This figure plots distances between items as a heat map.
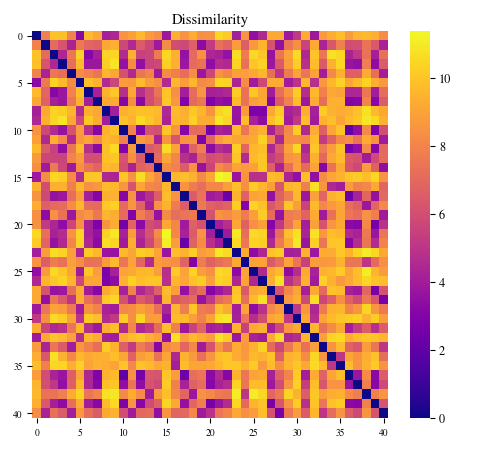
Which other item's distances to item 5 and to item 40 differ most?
28
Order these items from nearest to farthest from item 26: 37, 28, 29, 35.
29, 35, 37, 28
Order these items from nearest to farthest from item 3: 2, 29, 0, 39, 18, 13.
39, 2, 13, 18, 29, 0
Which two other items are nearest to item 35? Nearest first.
16, 34
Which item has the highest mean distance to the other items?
35
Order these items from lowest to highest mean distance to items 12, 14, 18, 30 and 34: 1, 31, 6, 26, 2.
1, 31, 6, 2, 26
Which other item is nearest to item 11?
19
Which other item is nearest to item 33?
14
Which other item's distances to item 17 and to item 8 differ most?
22
